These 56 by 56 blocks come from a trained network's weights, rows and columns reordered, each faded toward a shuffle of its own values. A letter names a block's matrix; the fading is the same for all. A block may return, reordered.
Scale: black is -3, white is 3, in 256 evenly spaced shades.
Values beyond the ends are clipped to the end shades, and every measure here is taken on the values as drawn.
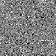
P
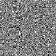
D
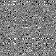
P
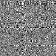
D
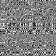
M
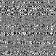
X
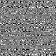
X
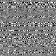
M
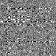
P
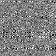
P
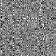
D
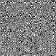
D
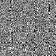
D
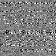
X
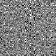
D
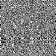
D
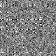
P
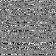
X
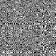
D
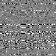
M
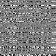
M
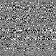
X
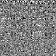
P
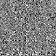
P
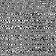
X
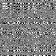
X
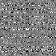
X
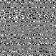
X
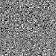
P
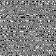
X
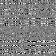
M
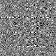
P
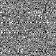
P
